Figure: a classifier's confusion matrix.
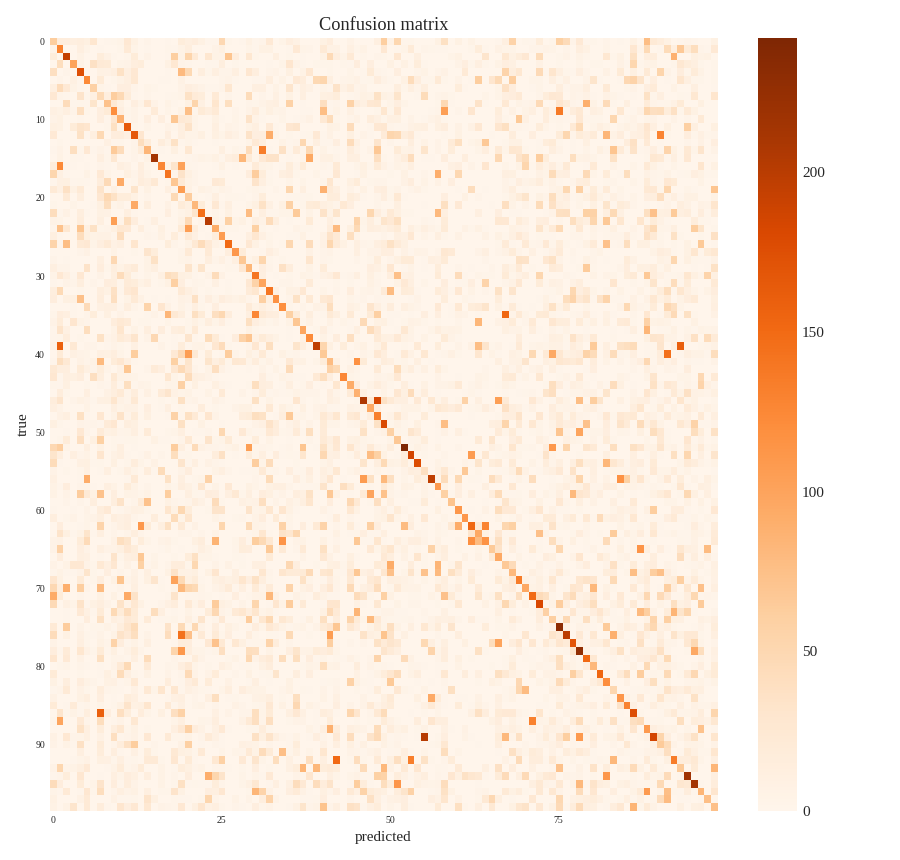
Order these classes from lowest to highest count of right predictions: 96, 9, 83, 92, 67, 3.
83, 67, 96, 3, 9, 92
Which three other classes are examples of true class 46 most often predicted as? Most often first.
48, 66, 78
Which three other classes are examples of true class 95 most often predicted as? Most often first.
51, 78, 45
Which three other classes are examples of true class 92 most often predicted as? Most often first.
42, 53, 83
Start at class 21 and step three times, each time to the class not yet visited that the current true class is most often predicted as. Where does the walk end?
20
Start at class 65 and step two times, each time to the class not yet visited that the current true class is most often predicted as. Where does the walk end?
71
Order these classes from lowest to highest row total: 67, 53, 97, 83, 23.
83, 97, 67, 53, 23
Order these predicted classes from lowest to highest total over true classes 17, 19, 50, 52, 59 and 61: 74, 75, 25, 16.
16, 25, 75, 74
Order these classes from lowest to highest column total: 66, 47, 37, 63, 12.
37, 63, 47, 66, 12
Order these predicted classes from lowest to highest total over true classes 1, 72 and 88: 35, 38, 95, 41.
38, 95, 35, 41
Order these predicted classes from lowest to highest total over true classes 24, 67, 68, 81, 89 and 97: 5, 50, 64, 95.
64, 5, 95, 50
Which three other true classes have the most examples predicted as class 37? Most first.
93, 52, 13
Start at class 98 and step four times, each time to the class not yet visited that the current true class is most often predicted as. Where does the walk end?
75
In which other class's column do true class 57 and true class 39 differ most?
1
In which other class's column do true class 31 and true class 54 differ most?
82
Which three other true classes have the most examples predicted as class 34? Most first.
64, 91, 62
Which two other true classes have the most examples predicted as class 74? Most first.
52, 40
